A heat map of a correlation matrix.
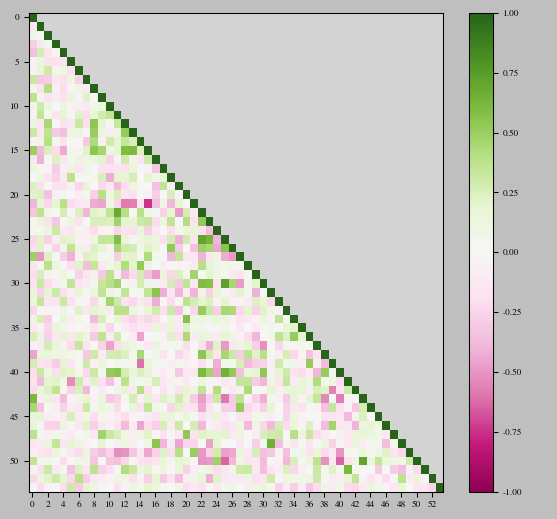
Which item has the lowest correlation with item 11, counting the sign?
49
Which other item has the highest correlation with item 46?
39
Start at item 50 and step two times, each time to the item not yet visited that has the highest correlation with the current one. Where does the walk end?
0
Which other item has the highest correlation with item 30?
25
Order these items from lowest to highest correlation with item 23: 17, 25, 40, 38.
17, 38, 40, 25
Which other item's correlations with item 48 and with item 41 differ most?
51
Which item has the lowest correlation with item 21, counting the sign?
15
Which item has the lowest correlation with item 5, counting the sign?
41
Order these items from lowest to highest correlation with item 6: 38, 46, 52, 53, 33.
53, 46, 38, 33, 52
